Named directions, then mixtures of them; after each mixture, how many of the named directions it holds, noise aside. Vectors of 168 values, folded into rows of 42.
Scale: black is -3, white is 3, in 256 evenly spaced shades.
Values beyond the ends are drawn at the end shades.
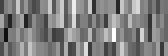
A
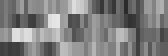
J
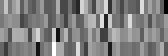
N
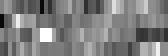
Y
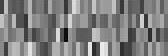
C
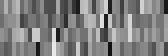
one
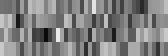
four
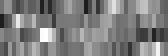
one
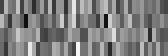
three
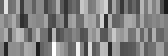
two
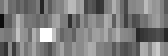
two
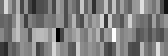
three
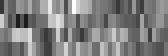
four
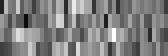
four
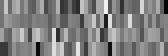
one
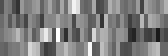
four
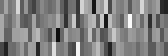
two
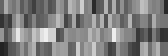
four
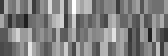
three
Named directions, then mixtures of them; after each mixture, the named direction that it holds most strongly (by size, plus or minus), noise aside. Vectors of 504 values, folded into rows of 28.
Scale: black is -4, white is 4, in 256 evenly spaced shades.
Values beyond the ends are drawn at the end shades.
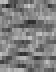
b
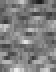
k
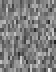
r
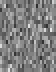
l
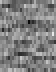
b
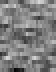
k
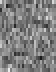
l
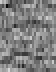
b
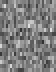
l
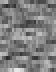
b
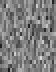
l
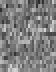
l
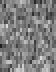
l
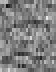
b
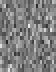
l
